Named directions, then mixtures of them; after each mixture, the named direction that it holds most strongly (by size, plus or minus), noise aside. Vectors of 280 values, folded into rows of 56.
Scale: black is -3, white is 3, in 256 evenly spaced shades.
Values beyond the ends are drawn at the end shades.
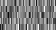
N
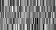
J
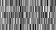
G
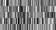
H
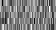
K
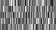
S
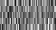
N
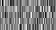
G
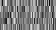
K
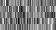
H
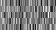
G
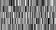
S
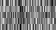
G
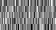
N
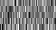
N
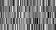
J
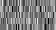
J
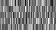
S
